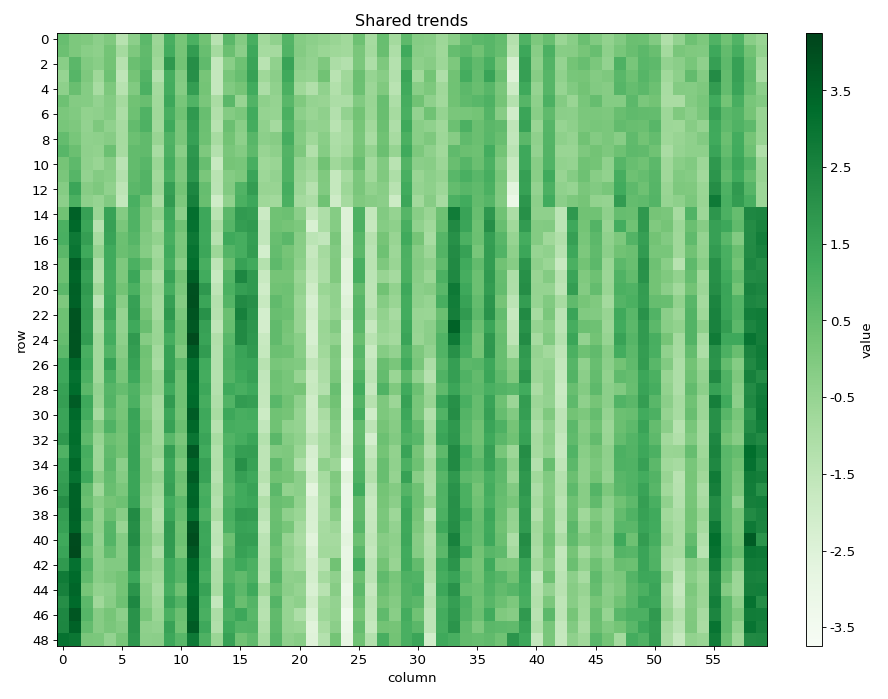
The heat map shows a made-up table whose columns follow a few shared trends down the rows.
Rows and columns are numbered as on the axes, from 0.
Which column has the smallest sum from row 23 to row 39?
24
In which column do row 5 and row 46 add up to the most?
11
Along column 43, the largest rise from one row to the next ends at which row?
14
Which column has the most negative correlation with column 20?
55
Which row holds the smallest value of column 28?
13
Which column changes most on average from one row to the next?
38
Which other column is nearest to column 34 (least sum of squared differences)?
56
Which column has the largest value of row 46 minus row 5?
1
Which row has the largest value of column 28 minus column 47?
48
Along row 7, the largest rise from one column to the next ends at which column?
39
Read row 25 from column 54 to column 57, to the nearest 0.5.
-1 2 1 0.5
